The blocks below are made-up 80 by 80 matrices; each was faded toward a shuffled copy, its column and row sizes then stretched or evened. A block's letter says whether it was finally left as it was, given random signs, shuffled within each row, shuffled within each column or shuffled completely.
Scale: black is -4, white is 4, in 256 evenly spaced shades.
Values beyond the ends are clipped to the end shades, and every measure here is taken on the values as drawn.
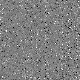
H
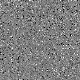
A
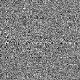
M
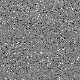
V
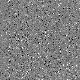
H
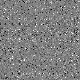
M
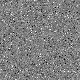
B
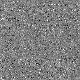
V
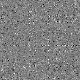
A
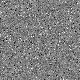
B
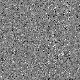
H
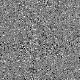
A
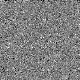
A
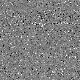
V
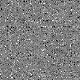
M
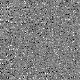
M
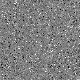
H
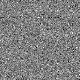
A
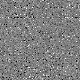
M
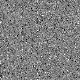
H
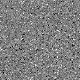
A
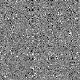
M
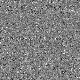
V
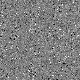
H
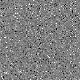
M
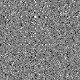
M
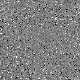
A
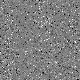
H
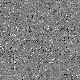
V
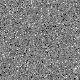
H
